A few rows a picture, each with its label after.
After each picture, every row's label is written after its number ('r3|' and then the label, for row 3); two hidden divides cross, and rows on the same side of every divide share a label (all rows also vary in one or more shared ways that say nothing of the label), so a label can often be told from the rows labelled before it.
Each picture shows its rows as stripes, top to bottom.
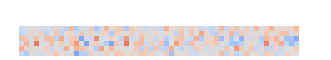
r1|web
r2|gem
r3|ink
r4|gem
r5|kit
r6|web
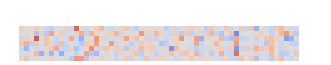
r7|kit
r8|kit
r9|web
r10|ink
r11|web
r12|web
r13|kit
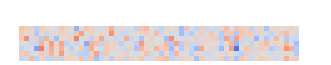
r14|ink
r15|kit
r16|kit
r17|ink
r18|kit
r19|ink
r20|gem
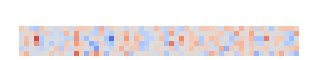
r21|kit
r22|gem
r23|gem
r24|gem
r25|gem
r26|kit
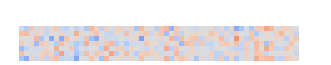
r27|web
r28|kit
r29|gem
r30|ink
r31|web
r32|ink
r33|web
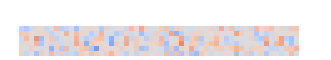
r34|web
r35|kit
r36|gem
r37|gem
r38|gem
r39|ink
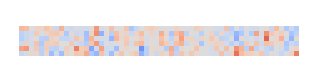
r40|ink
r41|web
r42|gem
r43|web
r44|kit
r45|gem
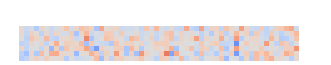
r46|kit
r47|web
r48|web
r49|gem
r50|gem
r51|web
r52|web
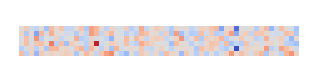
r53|kit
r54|ink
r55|gem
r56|ink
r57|gem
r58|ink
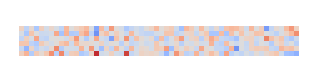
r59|kit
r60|gem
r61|gem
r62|kit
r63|gem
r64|ink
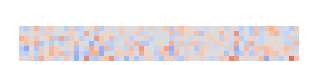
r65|web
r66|web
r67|ink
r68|gem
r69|web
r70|web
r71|ink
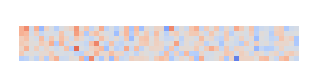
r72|kit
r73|kit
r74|kit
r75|ink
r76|kit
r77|ink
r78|gem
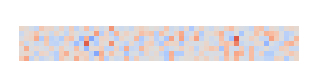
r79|ink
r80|web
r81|web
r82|ink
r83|kit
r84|kit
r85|kit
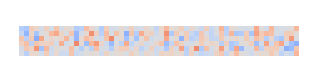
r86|web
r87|web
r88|ink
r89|kit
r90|web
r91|web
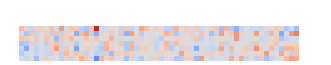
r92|ink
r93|web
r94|ink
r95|web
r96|web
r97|gem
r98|kit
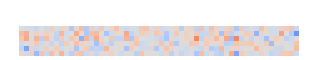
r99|kit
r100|kit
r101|ink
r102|gem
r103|web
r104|kit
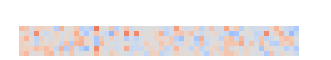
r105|ink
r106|gem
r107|kit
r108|kit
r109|ink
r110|ink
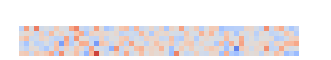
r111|gem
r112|kit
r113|kit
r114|gem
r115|gem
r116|ink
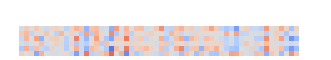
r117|gem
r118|ink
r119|gem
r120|web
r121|gem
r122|ink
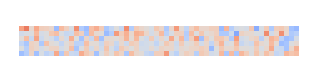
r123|kit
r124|gem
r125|web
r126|web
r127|web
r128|gem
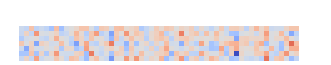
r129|gem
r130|gem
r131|gem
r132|ink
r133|web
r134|gem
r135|gem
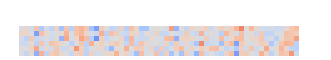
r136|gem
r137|kit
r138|gem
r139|kit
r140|gem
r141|kit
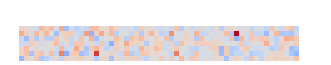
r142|ink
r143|ink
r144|gem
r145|gem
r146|kit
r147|ink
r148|gem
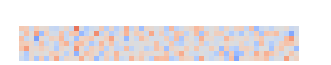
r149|kit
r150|web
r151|ink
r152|kit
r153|kit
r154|web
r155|gem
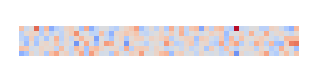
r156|web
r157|gem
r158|gem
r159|web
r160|kit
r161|gem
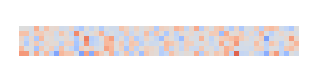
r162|web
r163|kit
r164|ink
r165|web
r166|ink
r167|ink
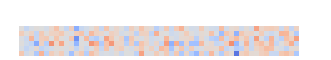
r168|web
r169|kit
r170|web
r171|ink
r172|web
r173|kit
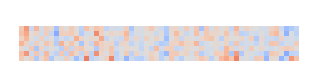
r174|ink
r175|ink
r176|kit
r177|ink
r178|kit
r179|ink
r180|ink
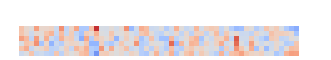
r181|ink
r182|ink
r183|ink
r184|gem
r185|kit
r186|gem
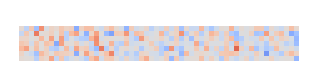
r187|ink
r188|gem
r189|ink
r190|ink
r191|kit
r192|ink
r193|ink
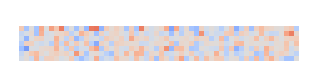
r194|ink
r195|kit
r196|web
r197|gem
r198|web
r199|gem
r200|web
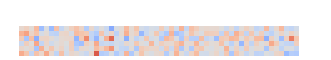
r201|gem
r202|kit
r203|ink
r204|web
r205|ink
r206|ink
